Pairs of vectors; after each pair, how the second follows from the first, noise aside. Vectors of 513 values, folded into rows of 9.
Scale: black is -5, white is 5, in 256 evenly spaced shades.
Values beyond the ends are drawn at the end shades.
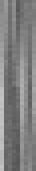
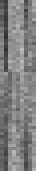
wrapped around, negated.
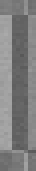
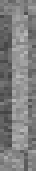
negated.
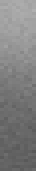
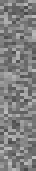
shuffled.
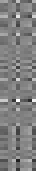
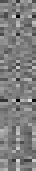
negated.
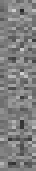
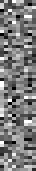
wrapped around, negated, scaled up.
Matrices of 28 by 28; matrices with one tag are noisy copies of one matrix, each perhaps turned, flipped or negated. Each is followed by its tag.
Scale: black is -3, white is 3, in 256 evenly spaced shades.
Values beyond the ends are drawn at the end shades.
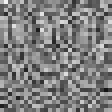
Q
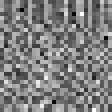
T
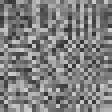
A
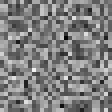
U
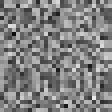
U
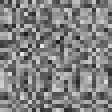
U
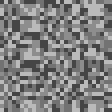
U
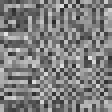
A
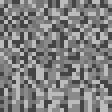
T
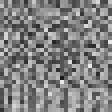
T
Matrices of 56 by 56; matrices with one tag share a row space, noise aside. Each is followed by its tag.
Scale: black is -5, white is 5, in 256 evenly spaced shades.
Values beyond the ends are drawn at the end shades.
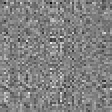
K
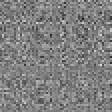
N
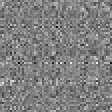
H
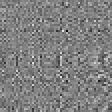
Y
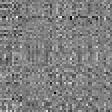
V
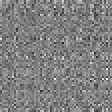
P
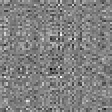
K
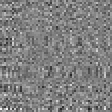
V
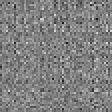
P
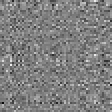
H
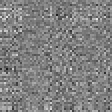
V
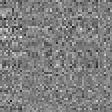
V
